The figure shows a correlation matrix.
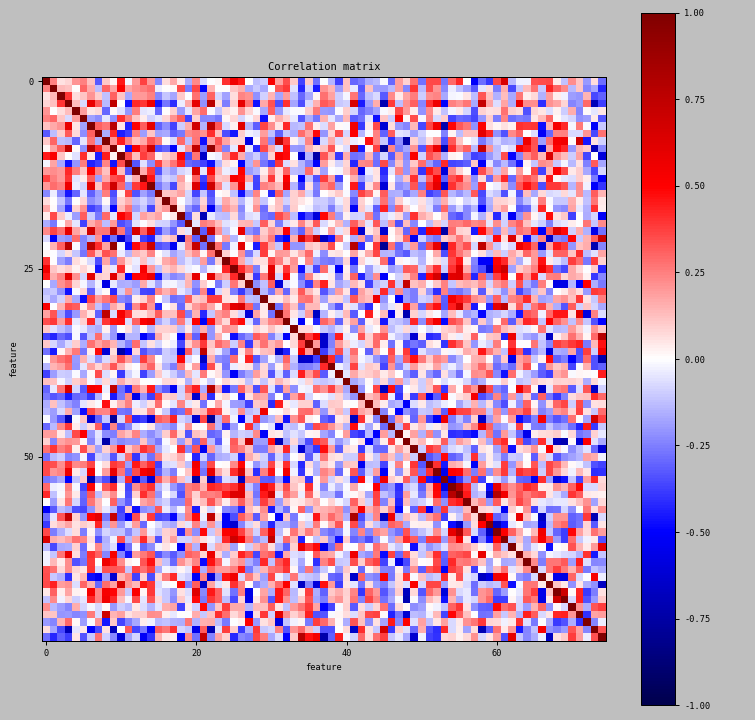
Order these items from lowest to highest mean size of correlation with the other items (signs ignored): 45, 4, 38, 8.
4, 38, 8, 45
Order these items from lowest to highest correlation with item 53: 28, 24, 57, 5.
24, 5, 28, 57
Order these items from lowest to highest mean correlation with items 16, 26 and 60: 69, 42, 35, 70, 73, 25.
69, 42, 73, 35, 70, 25
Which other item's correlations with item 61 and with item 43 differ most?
30
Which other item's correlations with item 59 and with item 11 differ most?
58
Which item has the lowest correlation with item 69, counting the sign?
48
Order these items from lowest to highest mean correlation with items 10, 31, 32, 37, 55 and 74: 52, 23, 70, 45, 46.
46, 45, 70, 23, 52
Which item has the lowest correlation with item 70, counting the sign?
37
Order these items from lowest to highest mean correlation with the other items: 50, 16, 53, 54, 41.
53, 50, 16, 41, 54
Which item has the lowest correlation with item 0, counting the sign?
57
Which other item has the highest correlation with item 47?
5
